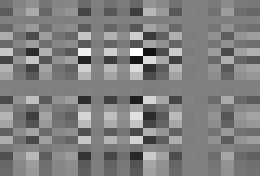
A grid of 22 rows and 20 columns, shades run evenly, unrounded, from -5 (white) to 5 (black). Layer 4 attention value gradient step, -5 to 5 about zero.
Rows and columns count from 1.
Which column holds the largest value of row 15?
12
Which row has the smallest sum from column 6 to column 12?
7
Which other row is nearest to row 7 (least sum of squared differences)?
15
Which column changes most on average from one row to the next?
11
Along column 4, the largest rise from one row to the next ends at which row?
8
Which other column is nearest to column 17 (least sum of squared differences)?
19
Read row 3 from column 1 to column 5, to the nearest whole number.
0 0 0 0 0
